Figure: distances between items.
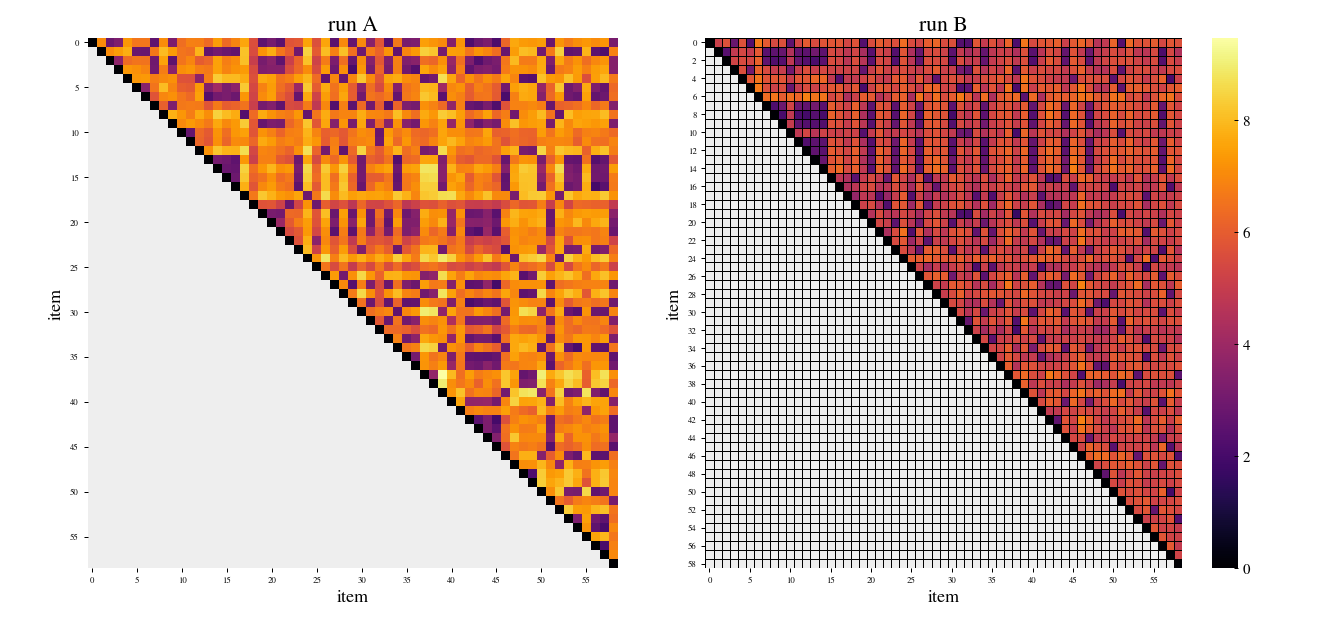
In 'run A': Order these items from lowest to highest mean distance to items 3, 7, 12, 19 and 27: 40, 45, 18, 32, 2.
45, 2, 40, 18, 32
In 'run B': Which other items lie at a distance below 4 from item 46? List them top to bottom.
37, 53, 58
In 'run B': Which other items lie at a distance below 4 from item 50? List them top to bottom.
4, 16, 28, 45, 57
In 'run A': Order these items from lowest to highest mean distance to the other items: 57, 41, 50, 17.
57, 50, 41, 17
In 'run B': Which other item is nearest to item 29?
49
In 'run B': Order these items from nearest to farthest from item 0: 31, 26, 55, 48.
31, 48, 26, 55
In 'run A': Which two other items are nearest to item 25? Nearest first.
18, 22
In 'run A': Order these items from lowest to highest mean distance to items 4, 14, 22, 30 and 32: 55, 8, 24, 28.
28, 55, 8, 24
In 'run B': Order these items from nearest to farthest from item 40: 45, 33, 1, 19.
1, 19, 33, 45
